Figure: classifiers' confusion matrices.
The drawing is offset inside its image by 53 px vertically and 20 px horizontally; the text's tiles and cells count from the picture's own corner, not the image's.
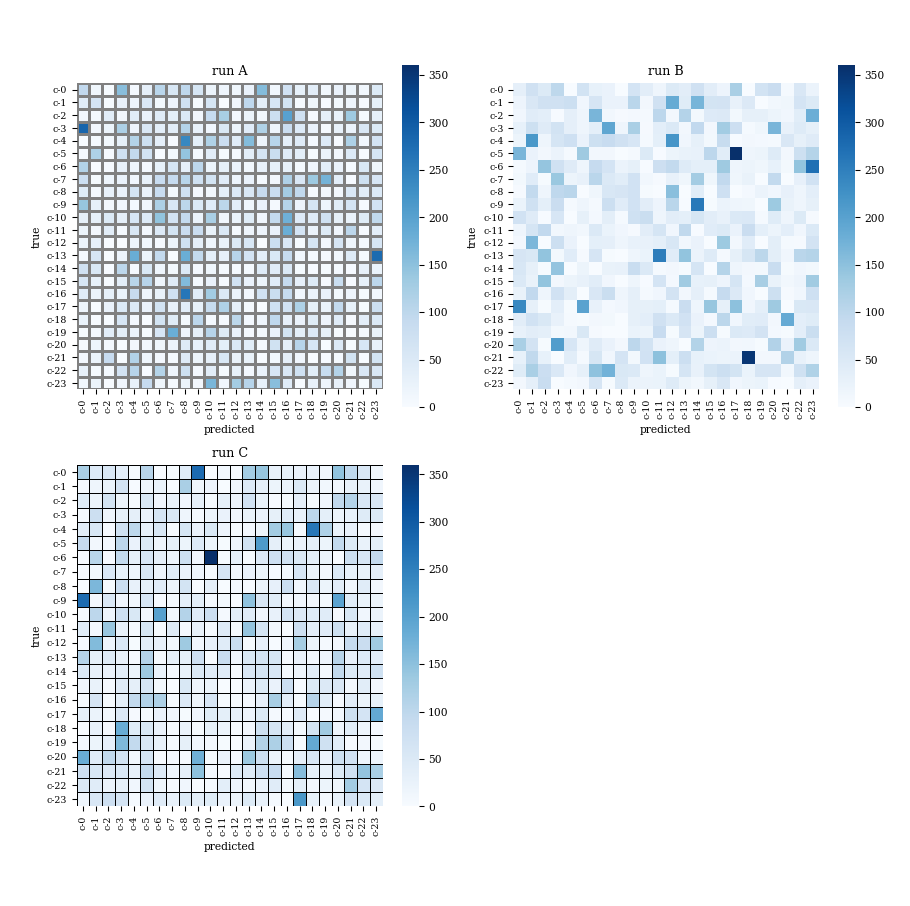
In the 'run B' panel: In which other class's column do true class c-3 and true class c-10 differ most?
c-7
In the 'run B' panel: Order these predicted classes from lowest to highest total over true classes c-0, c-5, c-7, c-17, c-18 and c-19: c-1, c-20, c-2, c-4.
c-4, c-2, c-1, c-20
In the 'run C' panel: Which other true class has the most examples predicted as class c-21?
c-22
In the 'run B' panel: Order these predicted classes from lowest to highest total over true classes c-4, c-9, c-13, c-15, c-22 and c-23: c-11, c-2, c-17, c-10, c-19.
c-10, c-17, c-19, c-11, c-2
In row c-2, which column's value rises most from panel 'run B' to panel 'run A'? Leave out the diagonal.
c-16
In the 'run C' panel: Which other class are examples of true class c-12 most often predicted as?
c-1
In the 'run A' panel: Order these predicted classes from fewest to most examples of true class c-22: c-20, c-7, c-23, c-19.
c-7, c-23, c-19, c-20
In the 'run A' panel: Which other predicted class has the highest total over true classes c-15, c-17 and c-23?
c-10
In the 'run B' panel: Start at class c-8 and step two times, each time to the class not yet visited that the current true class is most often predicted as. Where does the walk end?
c-1
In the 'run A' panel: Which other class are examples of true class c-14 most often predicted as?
c-3
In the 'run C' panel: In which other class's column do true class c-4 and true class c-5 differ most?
c-18
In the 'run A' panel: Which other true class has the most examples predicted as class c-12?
c-23
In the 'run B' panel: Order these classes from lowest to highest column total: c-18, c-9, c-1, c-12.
c-18, c-9, c-12, c-1
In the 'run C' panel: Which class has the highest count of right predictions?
c-0
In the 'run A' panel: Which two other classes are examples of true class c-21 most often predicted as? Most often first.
c-4, c-2
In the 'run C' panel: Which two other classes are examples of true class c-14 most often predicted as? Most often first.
c-5, c-20
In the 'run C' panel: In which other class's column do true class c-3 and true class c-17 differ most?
c-23
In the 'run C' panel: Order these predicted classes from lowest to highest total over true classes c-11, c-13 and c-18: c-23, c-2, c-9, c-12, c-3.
c-12, c-23, c-9, c-2, c-3
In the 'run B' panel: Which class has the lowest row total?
c-23
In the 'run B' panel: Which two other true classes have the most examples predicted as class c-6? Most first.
c-2, c-22
